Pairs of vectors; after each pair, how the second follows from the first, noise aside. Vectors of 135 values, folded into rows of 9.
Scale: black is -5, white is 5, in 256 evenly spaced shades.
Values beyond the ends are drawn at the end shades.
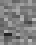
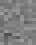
shrunk.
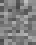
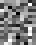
wrapped around, negated, scaled up.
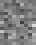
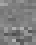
reversed, partly zeroed.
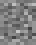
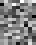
wrapped around, negated, scaled up.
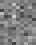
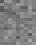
wrapped around, shrunk.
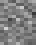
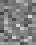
reversed.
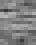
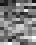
wrapped around, negated, scaled up.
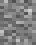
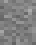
shrunk.
